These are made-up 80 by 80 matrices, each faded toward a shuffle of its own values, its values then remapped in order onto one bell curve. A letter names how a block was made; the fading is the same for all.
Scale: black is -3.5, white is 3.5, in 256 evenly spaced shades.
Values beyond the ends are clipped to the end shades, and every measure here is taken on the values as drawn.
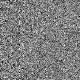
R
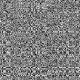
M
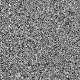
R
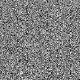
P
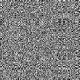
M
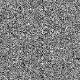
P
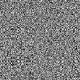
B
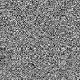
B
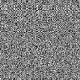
B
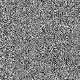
R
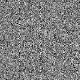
P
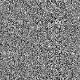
P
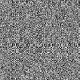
B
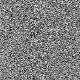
R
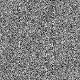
R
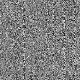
P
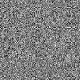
B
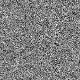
R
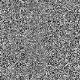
P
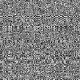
M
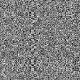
B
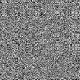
B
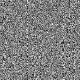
P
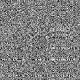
B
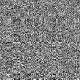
B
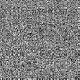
B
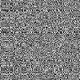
M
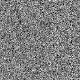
R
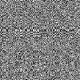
M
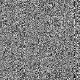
P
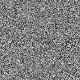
P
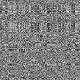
M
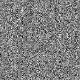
P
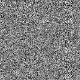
P
